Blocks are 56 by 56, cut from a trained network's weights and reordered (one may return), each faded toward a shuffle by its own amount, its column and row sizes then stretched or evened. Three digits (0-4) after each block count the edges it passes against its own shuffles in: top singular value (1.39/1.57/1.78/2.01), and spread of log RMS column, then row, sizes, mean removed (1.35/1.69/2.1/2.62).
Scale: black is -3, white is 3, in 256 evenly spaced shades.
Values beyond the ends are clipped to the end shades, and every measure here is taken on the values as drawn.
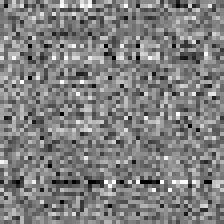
4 0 3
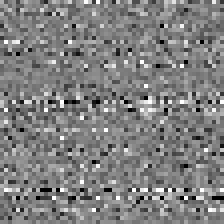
1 0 4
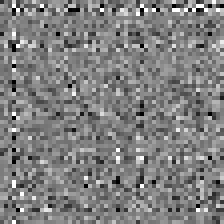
2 2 4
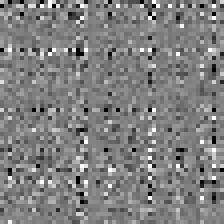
2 4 4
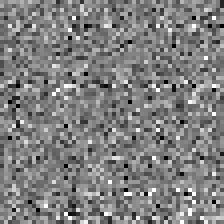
0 1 2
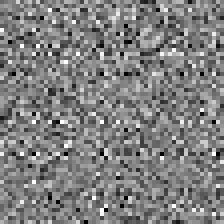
4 1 2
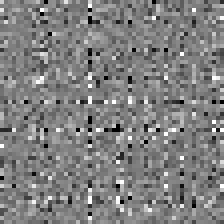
1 4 3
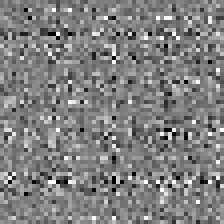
1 3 4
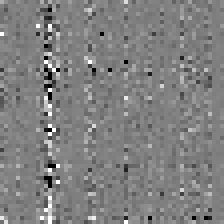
3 4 1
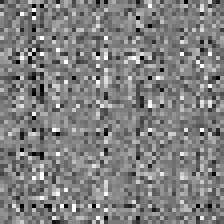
1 4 3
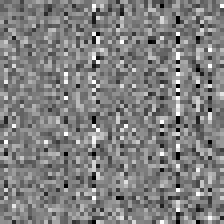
4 4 0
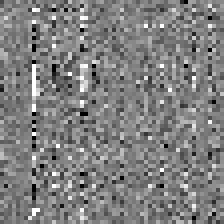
3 4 1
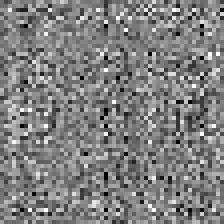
3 2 3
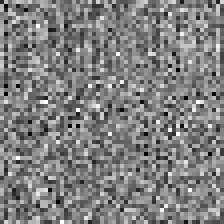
2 1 0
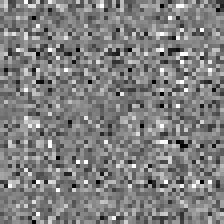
1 2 4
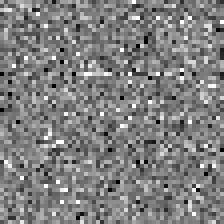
0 0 1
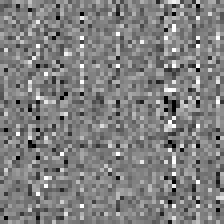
3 4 0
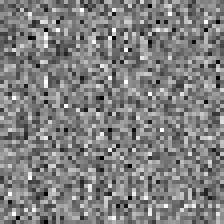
1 1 1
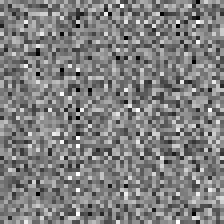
3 2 1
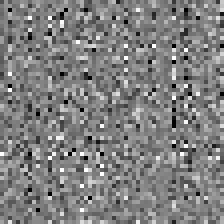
0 4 2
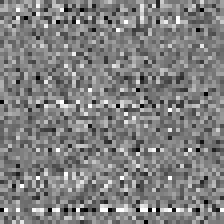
3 1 3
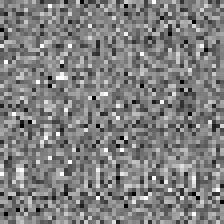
2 0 0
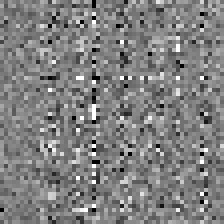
2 4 2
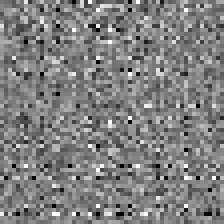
2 2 4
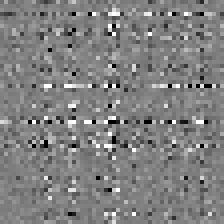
3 3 4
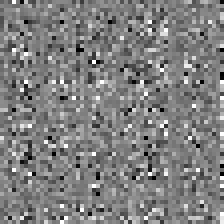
0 4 2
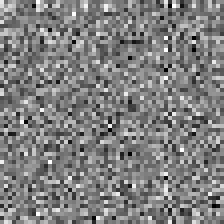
3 2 1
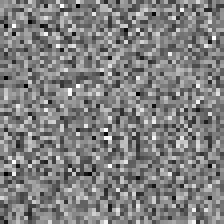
3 2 0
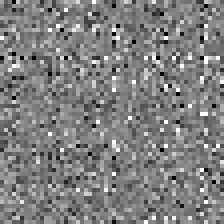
0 3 1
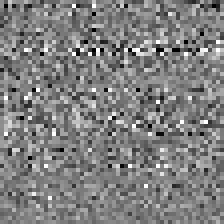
0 0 4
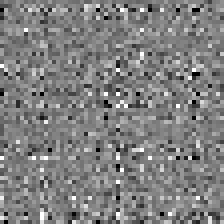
0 3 4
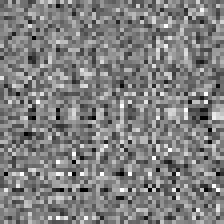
3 2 2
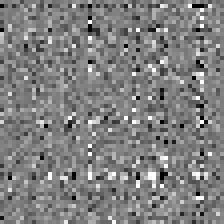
3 4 2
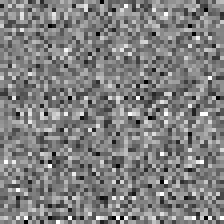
2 0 2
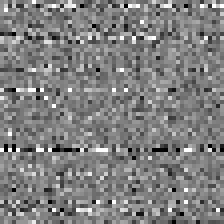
2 0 4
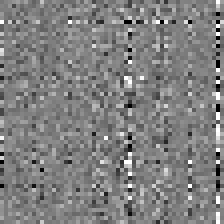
3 4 1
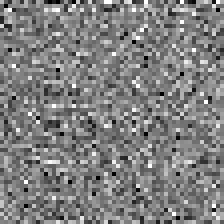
3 1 1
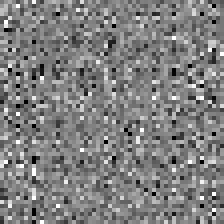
3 4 0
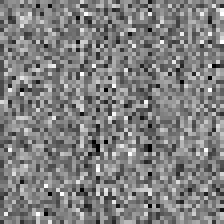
2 2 1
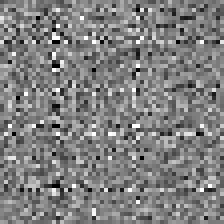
3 1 3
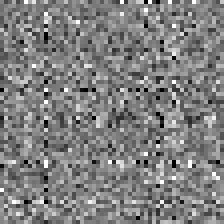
2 2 3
